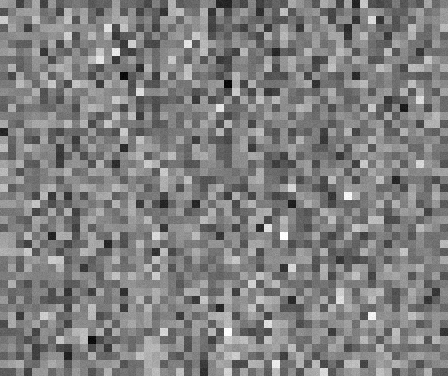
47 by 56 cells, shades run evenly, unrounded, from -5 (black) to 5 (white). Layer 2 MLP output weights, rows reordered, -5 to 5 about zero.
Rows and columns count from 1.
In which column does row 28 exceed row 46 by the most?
26
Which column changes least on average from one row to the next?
22
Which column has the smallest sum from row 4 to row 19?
29
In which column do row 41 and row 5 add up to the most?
34
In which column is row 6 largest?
24
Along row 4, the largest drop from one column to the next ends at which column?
15
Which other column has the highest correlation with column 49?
19
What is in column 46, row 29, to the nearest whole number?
2
